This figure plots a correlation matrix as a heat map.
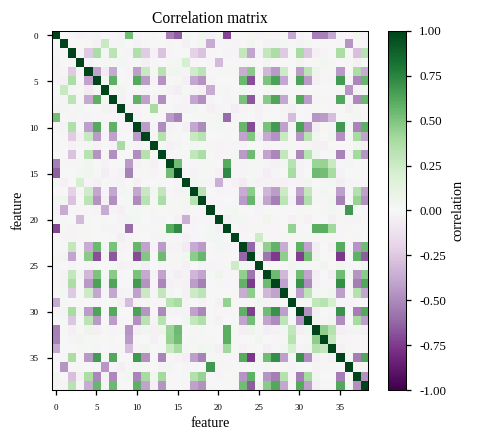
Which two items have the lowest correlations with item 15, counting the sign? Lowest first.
0, 9
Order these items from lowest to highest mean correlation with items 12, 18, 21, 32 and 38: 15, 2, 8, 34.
2, 8, 34, 15
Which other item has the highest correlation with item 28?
24
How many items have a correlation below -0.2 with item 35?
9
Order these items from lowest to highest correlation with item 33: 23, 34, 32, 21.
23, 34, 32, 21
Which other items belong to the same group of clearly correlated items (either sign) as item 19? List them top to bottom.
1, 6, 36
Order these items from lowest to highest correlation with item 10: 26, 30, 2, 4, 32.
4, 32, 2, 26, 30
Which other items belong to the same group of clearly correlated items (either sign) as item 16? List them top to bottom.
3, 20
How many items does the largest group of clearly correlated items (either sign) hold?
19
